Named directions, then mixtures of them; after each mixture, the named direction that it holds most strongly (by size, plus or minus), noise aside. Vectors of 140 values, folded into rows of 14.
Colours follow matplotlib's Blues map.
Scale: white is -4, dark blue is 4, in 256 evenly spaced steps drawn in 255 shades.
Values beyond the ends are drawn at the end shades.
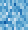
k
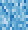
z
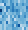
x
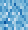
k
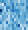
x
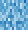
k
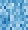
z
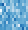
x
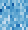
x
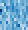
x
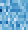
x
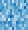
k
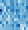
x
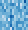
z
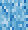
z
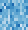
x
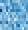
x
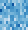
x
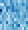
x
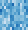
z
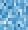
k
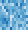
z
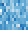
x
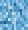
k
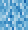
k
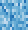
z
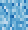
z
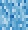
z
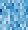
x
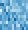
x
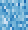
z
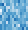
x
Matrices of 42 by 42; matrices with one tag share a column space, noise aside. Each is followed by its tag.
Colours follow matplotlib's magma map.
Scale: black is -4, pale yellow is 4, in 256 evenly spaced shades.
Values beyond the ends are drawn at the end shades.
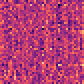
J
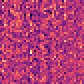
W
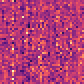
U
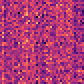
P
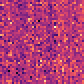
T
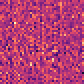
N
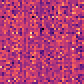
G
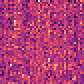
J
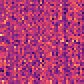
T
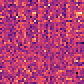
P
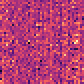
T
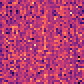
G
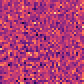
N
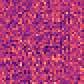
N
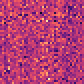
P
